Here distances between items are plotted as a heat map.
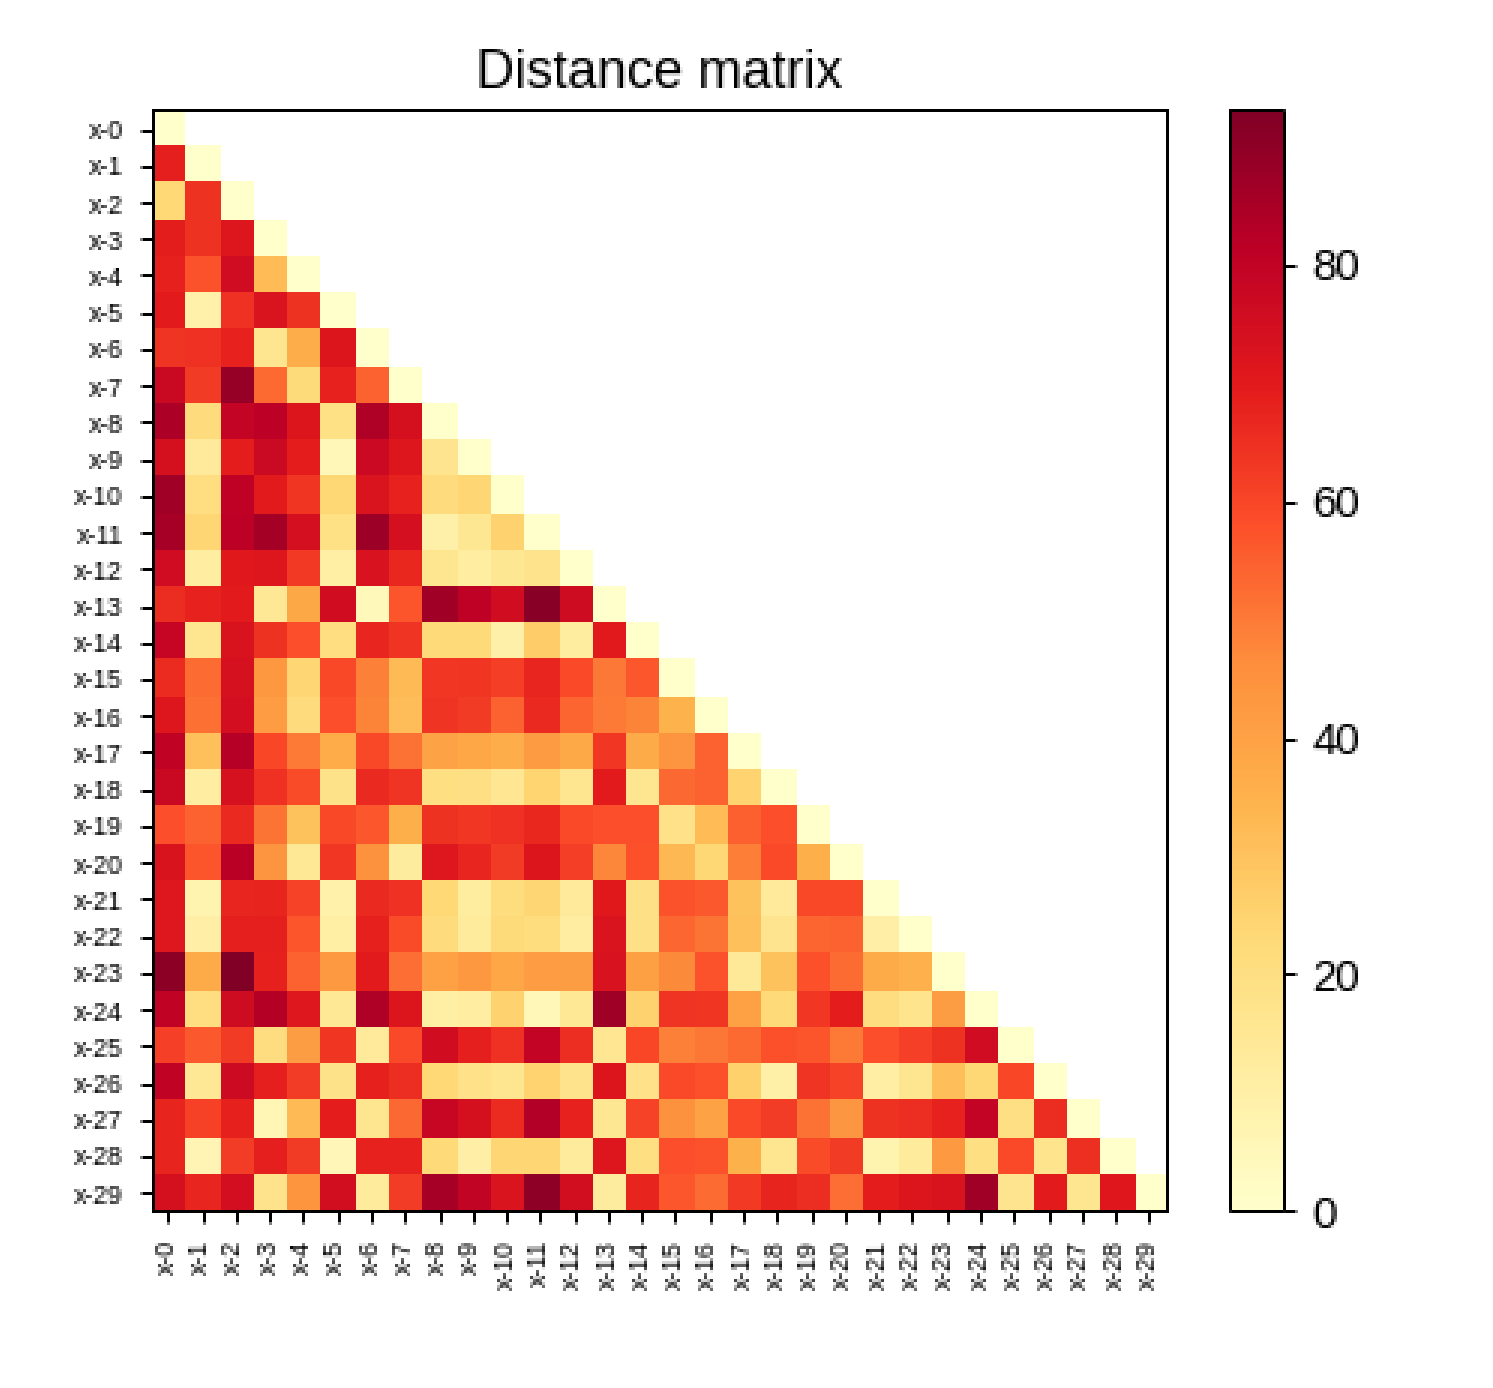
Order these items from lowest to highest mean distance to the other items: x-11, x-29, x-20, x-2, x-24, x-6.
x-24, x-11, x-20, x-6, x-29, x-2
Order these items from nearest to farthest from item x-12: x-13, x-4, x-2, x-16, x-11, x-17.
x-11, x-17, x-16, x-4, x-2, x-13
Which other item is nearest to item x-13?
x-6
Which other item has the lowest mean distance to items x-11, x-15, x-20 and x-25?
x-4
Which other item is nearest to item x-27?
x-3
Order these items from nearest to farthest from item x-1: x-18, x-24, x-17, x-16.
x-18, x-24, x-17, x-16
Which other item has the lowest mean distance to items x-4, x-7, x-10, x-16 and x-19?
x-20
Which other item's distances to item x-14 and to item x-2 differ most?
x-10
